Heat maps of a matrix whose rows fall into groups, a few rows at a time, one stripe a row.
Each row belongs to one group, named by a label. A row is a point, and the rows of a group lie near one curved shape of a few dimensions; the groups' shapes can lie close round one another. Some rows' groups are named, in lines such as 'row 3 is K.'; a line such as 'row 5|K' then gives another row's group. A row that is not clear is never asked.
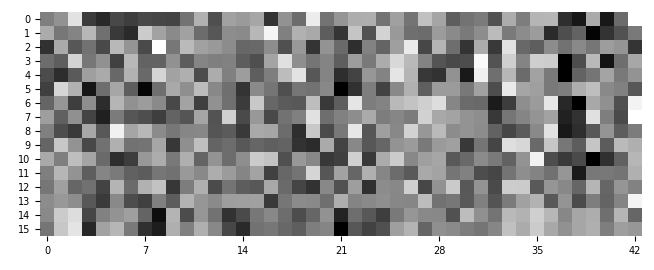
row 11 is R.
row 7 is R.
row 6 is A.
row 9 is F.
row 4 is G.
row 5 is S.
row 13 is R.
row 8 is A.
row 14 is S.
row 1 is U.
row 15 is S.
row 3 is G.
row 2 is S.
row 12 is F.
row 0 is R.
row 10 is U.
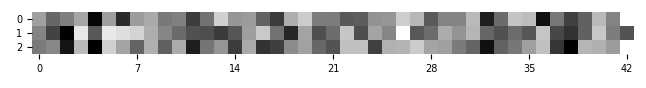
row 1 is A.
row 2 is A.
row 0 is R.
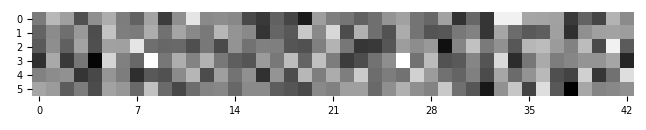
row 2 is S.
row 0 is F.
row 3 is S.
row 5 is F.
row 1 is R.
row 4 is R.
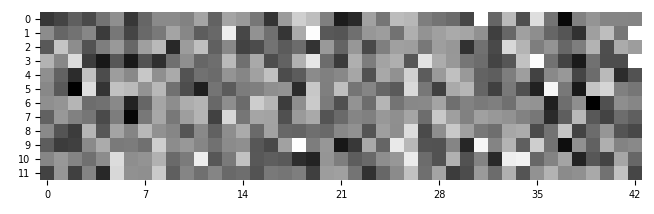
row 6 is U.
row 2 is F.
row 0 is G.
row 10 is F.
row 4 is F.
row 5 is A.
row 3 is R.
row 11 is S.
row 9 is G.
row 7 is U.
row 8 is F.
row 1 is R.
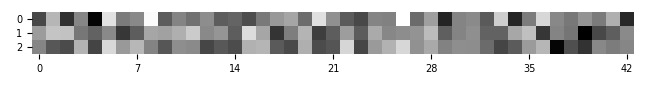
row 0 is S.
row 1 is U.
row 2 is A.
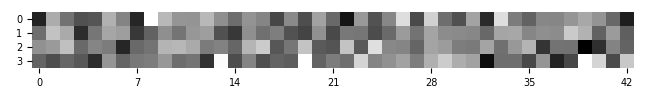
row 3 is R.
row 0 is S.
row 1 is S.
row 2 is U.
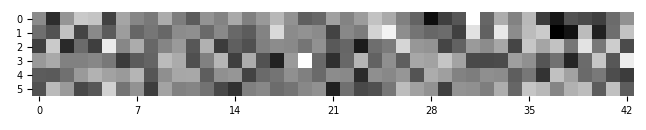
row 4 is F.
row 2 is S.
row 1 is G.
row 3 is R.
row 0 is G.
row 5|S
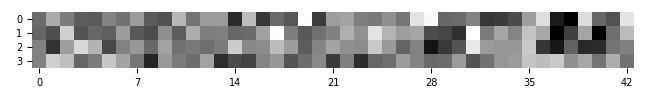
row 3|S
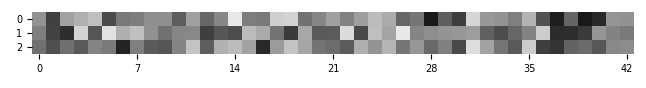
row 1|A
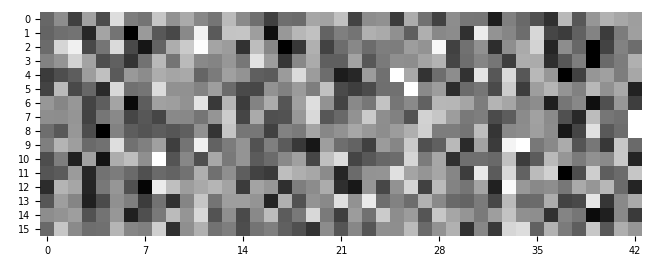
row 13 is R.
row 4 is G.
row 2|U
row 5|S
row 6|U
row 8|R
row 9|F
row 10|S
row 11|G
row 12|S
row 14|U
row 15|F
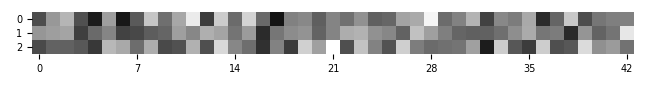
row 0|U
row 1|R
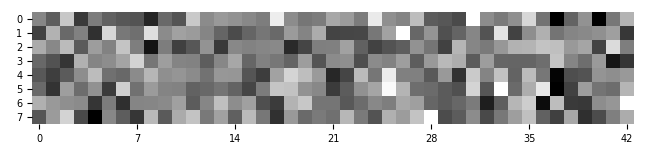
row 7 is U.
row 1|S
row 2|S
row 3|F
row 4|G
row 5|G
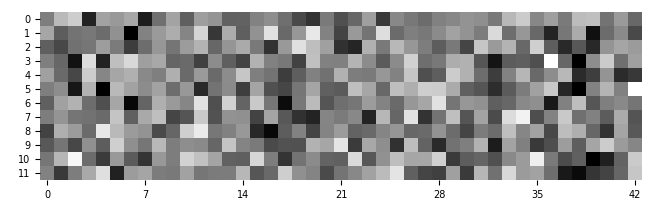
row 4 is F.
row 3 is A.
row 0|S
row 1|U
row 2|G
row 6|U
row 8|F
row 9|R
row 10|U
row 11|G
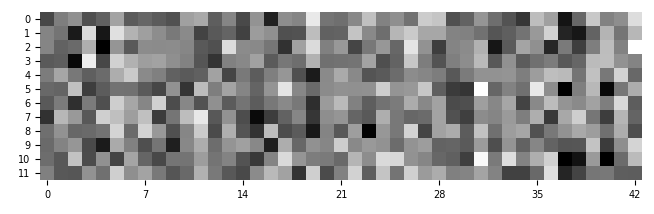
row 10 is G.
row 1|A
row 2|R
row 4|S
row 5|G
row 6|S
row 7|F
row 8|F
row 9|R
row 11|A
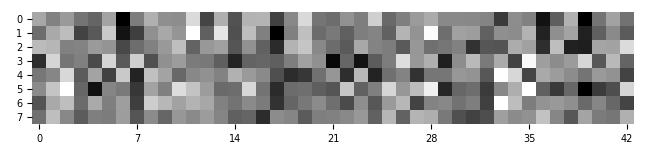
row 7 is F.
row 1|U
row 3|S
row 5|U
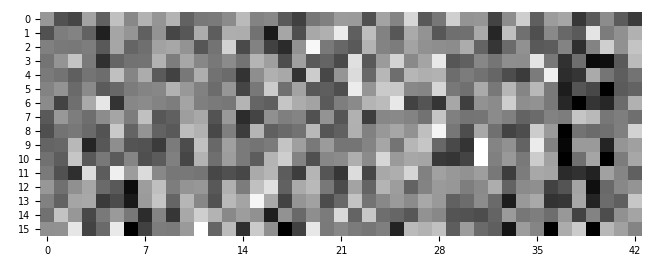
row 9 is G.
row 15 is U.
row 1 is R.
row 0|F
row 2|R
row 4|A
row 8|A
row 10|G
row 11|A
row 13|U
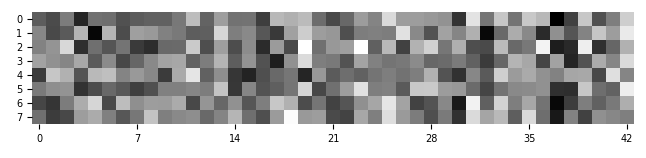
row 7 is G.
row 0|G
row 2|R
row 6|G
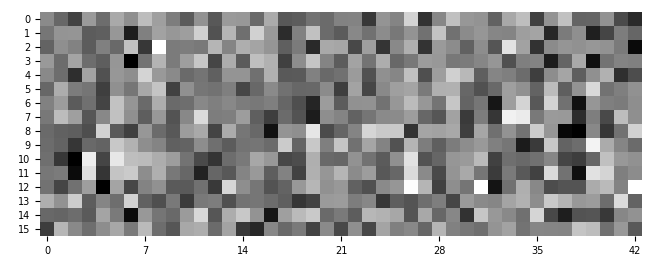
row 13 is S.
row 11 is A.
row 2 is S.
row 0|F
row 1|U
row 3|U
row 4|F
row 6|F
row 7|F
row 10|A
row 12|R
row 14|G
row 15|F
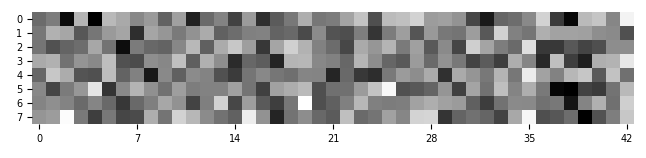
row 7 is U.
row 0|A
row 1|S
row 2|G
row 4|S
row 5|G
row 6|R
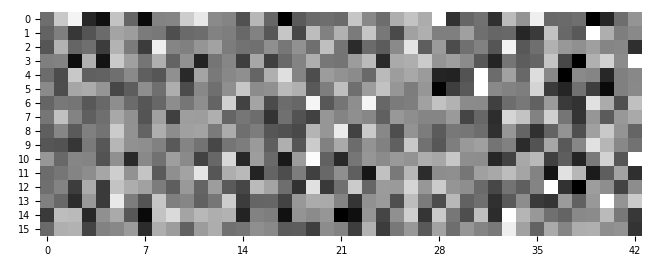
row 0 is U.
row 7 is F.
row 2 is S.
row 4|G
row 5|G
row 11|F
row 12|A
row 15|S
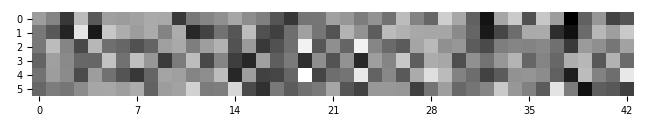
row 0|F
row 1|A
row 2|R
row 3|F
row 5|F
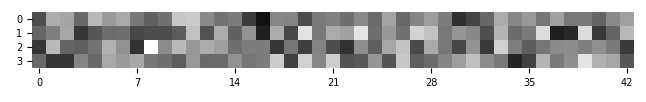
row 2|S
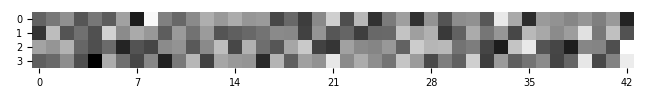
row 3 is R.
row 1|S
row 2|R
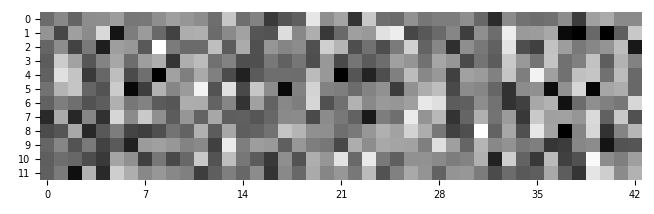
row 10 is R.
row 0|R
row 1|G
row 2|S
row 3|F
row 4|S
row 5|U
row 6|A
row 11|A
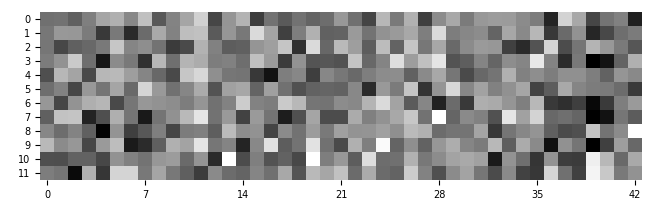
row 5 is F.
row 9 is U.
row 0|F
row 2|A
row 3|U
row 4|F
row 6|G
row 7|U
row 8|R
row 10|R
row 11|A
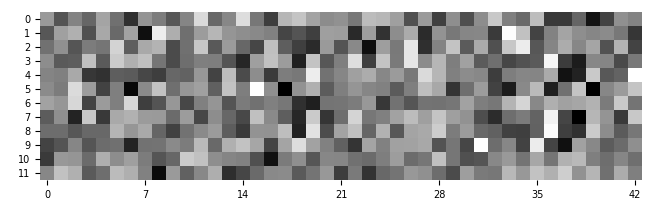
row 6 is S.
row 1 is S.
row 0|G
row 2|F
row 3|A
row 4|R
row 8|A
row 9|G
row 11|S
